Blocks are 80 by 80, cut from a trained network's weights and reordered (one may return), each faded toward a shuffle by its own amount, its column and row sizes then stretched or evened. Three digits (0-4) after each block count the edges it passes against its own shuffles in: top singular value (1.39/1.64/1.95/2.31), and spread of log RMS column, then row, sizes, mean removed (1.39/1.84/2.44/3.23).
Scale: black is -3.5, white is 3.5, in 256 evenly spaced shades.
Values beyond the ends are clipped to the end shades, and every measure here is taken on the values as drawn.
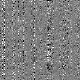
3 4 1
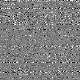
1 1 4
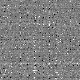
1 2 1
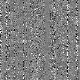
1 4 0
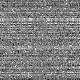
4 2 1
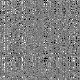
2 3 2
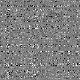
1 2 4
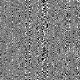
3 4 0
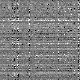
4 3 2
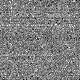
1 1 0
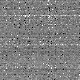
2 2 2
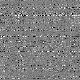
3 1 4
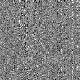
2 2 0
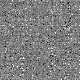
0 2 0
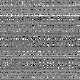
4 2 4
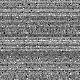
4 0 1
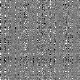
2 4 1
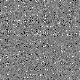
0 2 2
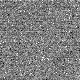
0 0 0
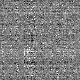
3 3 0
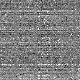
4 3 1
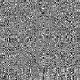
3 3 1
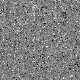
0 1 0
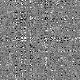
2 3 3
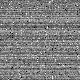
4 0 0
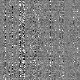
1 4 0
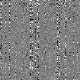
3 4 2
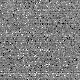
1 0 1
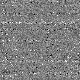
0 1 2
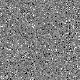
1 2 0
